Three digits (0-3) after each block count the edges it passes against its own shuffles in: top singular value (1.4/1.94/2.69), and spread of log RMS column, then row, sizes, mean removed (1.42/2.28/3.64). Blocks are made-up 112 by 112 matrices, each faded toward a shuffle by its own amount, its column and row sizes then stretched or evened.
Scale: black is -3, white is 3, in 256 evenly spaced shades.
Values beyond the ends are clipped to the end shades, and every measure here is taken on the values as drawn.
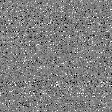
0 0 2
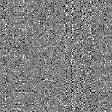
2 2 1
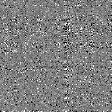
2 2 2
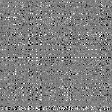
2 2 3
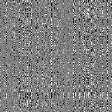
3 3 1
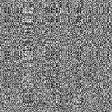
3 2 1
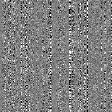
2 3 0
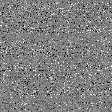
0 0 2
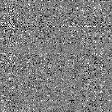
1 2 2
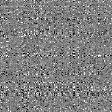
2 2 2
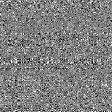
2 0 2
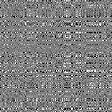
3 2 3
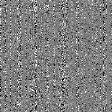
1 3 1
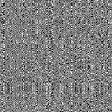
3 2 0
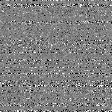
1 1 3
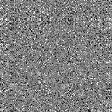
2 1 1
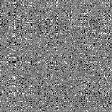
2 2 2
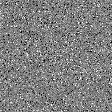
0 0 1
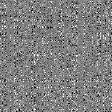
0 3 2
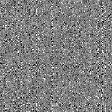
2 2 1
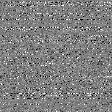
0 0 3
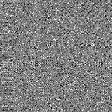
2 0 1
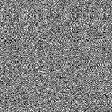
2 0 1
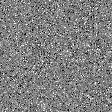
1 0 0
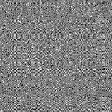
3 1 2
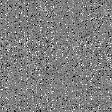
0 2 1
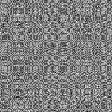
3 0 0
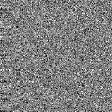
2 1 1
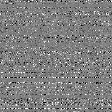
1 1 3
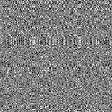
3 1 2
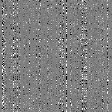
2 3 1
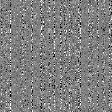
2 3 0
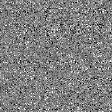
1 2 2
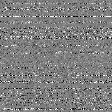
2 0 3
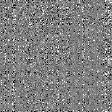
0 3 2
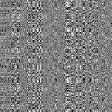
3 3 0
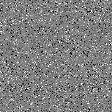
1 0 1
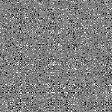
2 2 2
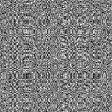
3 2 0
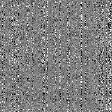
0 3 1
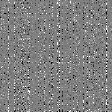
2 3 1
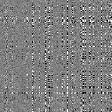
3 3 2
